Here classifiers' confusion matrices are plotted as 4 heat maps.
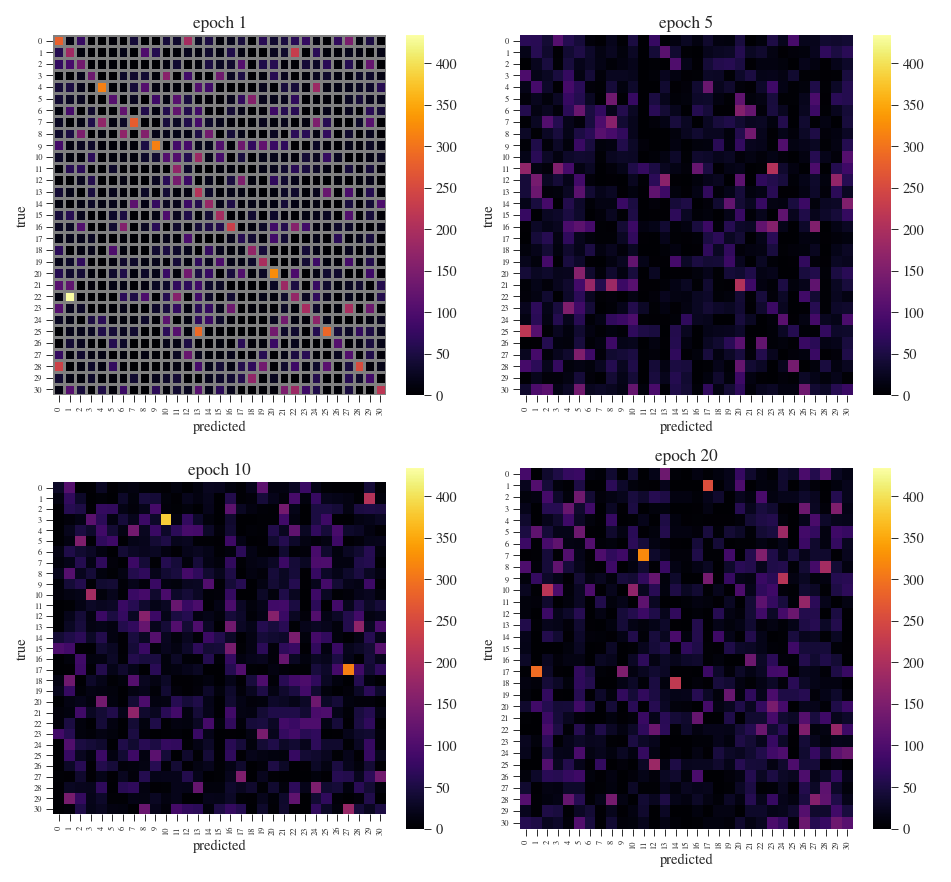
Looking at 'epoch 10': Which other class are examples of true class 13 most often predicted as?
28
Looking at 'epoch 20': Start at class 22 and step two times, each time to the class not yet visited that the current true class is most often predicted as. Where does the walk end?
26
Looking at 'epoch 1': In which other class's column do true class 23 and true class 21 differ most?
27
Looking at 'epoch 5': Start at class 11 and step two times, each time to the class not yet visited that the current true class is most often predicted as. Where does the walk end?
4
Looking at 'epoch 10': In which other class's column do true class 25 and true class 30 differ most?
27
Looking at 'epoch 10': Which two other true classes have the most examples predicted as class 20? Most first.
12, 11
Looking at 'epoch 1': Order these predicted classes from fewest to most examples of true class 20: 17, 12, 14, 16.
16, 14, 17, 12
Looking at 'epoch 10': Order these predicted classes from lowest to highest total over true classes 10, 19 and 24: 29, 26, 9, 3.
26, 9, 29, 3
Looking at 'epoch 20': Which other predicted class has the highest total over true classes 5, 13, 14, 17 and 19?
1
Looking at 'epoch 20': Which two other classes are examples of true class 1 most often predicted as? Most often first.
17, 20
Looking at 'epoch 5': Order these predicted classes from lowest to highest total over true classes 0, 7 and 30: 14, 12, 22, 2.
22, 14, 12, 2
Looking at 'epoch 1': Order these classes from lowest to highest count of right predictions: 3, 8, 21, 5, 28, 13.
5, 3, 8, 21, 13, 28
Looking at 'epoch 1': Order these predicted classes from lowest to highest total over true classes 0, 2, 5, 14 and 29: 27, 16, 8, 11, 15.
8, 15, 16, 11, 27
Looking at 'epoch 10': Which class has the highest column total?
24
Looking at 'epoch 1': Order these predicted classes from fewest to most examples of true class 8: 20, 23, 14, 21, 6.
21, 20, 23, 14, 6
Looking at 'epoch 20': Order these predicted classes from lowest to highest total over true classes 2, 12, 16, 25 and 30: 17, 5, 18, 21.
17, 18, 21, 5
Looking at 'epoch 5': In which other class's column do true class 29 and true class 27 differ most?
5
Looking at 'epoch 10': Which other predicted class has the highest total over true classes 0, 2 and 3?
10
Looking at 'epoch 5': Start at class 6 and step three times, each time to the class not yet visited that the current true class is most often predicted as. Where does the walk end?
8
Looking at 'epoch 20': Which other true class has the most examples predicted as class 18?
14
